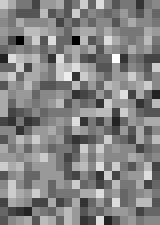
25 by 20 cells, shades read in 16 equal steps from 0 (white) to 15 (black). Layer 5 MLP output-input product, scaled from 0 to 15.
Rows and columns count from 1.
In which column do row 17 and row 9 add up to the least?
11
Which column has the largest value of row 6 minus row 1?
13
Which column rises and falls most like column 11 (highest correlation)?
1
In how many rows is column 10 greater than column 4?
11
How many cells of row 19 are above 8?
3
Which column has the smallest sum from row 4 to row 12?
15
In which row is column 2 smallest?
7
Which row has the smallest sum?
9
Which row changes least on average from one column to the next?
4
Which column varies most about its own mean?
10
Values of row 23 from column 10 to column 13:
5 12 9 6
